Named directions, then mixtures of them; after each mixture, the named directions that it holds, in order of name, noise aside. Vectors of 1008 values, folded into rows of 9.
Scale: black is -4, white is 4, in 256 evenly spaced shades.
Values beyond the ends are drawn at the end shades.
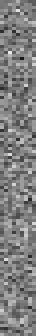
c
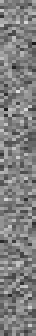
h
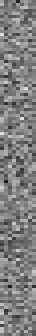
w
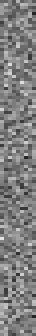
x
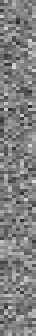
h, w, x.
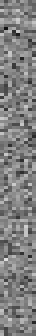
c, h, w.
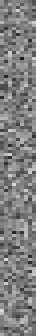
c, w.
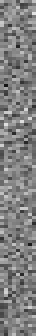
h, x.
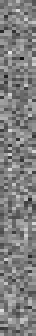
c.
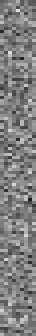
c.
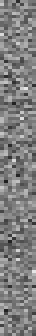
w.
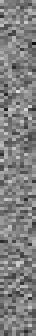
h.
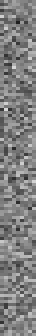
h, w, x.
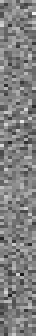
h, x.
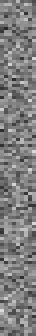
c, x.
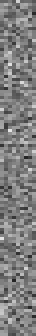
c, x.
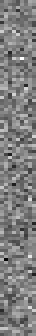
c.
